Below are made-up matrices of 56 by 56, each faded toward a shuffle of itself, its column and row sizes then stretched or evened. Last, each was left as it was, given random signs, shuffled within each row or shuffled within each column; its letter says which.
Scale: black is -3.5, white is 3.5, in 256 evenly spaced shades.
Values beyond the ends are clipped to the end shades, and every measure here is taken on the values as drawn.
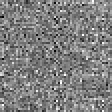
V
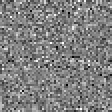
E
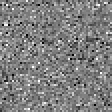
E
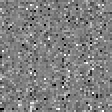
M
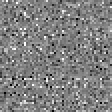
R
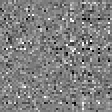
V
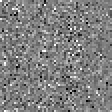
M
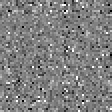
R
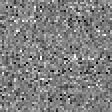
E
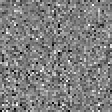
R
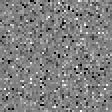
M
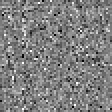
M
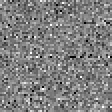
E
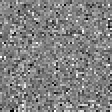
R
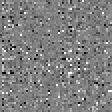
R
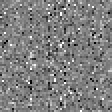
M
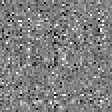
V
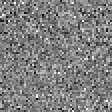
E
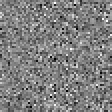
M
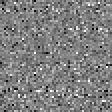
E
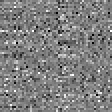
V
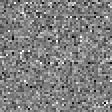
E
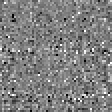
V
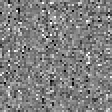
M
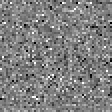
E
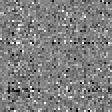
R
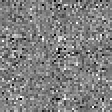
R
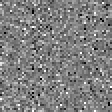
M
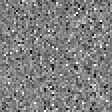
M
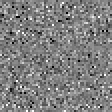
E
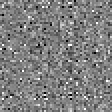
V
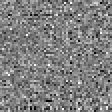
V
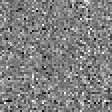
R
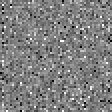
M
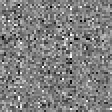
V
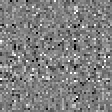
V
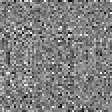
V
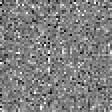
M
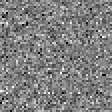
R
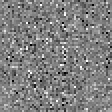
M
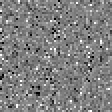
M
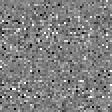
E
